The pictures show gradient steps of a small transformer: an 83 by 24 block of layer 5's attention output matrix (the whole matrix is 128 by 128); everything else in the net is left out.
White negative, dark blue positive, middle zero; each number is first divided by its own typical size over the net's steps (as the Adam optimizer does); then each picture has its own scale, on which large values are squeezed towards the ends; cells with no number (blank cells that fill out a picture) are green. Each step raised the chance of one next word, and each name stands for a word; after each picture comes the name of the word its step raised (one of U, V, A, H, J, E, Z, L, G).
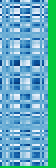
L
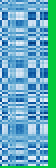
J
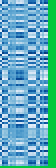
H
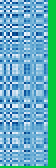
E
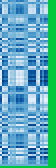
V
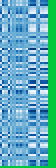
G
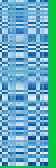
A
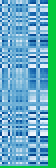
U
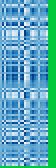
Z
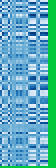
E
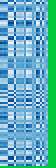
J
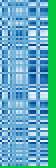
Z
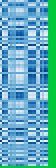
Z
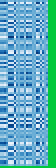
H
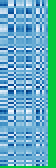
G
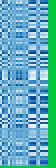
H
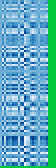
A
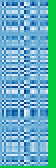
G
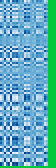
A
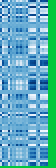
L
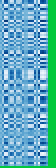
H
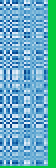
H
